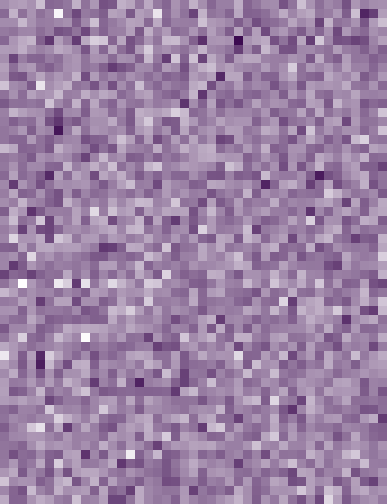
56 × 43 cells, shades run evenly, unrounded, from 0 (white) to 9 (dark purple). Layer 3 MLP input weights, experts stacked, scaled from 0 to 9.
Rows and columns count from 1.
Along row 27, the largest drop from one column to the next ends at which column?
7
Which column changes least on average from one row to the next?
26
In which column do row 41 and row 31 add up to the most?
5
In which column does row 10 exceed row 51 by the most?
15
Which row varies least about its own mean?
50
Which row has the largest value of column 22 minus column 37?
55
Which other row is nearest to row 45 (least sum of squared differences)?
4
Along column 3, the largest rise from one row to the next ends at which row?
33
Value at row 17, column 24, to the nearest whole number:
3
